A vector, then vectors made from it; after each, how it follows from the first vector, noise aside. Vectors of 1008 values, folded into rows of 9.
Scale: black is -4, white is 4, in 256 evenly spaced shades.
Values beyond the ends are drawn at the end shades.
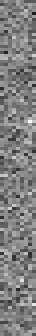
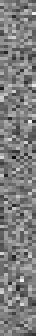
sign-scrambled.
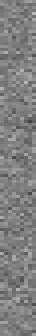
negated, shrunk.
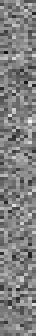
copied.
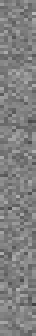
negated, shrunk.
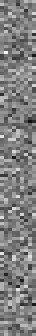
negated.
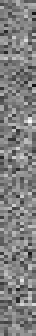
copied.
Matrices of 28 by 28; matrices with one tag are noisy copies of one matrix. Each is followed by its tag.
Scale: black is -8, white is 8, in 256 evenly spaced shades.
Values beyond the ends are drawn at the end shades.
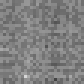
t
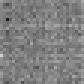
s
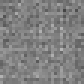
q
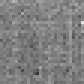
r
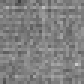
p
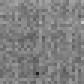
r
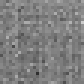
r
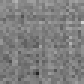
r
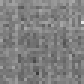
r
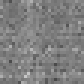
t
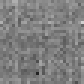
r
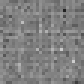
q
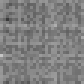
s
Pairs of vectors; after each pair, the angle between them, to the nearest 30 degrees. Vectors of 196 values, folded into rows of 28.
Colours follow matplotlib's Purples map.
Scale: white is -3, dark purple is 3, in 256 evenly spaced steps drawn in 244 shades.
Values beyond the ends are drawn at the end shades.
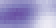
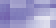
30 degrees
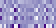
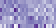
30 degrees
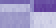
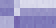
120 degrees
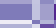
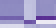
90 degrees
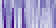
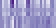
120 degrees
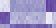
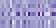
90 degrees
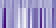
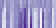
150 degrees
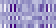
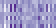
30 degrees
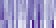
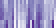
30 degrees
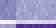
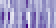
90 degrees
